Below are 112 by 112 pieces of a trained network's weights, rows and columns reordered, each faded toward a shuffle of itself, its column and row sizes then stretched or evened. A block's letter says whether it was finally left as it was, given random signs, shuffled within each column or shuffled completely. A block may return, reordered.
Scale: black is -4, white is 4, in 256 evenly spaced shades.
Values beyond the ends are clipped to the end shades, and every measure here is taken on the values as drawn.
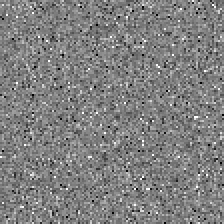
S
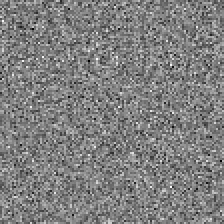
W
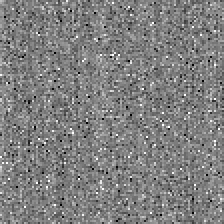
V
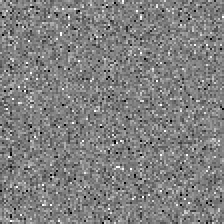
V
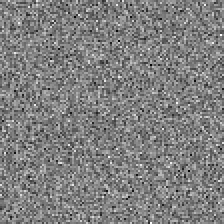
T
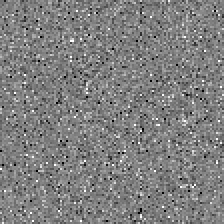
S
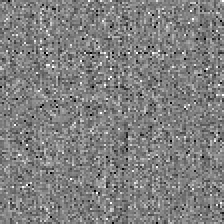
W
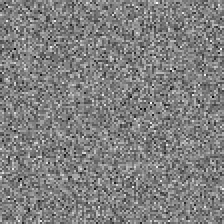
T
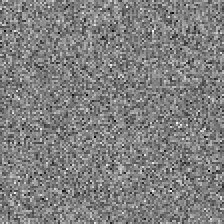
S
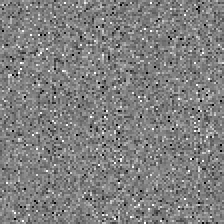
V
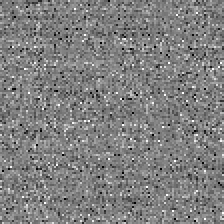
W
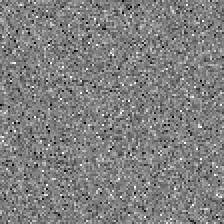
T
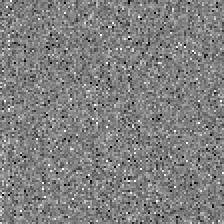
V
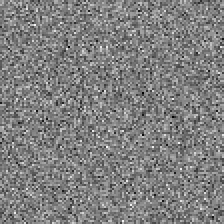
T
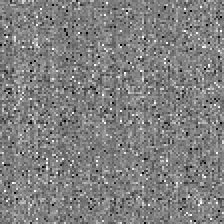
W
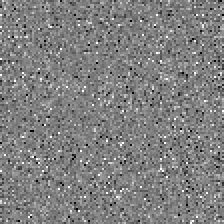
S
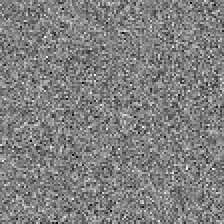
V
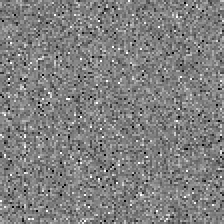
V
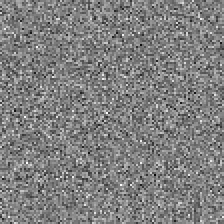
W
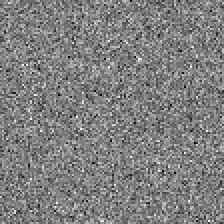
V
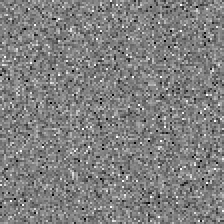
T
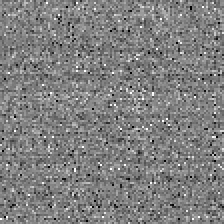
W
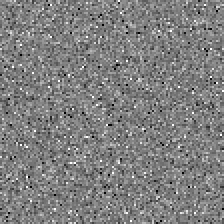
T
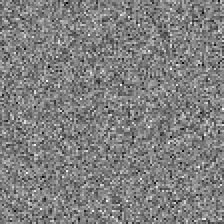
T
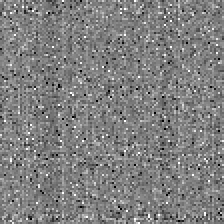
W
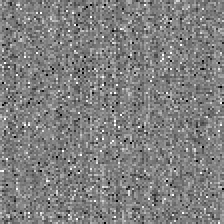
W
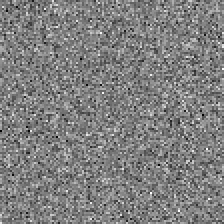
V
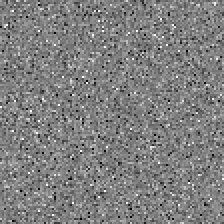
T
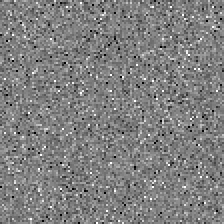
T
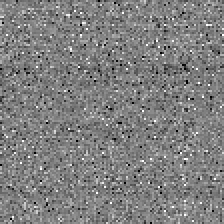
W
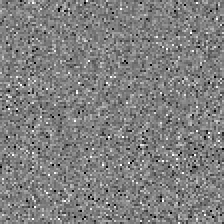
S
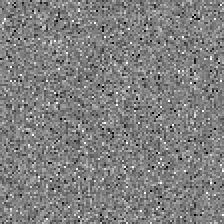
V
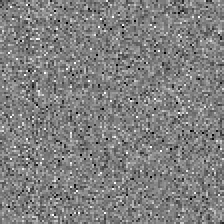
V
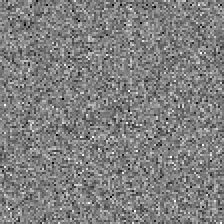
V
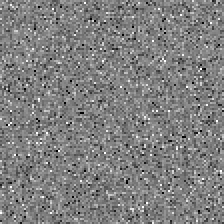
T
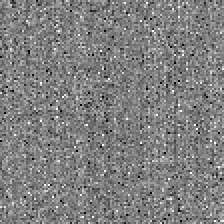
V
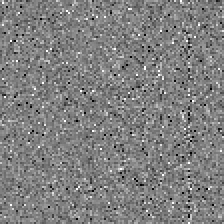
V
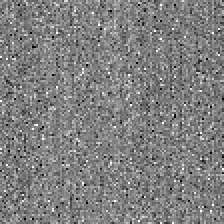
V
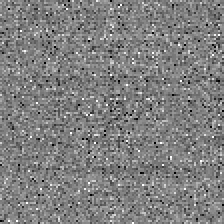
W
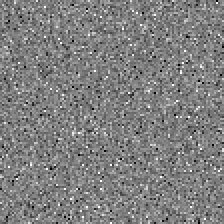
T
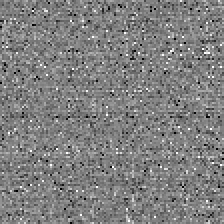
W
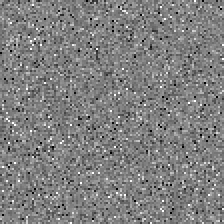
T
